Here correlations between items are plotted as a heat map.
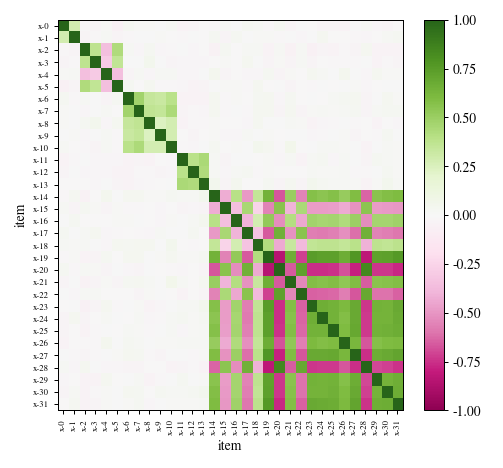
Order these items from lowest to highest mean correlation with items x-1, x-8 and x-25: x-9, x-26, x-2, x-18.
x-2, x-9, x-18, x-26
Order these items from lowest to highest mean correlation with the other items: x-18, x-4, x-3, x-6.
x-4, x-3, x-6, x-18
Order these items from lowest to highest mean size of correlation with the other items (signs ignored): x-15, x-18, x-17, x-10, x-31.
x-10, x-18, x-15, x-17, x-31
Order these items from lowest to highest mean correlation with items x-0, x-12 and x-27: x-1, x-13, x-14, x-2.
x-2, x-1, x-13, x-14
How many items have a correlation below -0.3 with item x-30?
5
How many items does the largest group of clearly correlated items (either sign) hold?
18
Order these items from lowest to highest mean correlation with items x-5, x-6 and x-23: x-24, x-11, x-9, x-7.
x-11, x-9, x-7, x-24
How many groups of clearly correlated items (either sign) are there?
5
